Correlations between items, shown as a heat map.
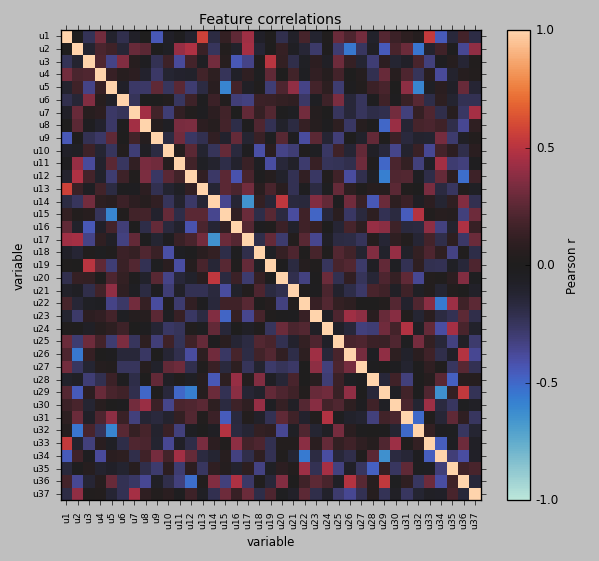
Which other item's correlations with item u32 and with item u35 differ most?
u31
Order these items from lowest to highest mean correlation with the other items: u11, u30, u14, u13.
u11, u14, u13, u30
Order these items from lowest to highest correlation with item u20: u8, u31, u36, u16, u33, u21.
u21, u8, u33, u16, u31, u36
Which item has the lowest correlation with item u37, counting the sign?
u26
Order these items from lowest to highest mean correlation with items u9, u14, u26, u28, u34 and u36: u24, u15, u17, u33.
u17, u15, u24, u33
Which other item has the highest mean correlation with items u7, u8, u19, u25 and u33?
u30
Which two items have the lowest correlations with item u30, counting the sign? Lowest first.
u10, u35
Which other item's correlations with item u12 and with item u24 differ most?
u29
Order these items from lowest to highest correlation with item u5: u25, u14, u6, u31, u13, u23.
u25, u13, u6, u14, u23, u31
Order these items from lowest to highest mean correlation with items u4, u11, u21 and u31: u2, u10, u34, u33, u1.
u10, u34, u33, u1, u2
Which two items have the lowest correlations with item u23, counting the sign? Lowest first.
u15, u17
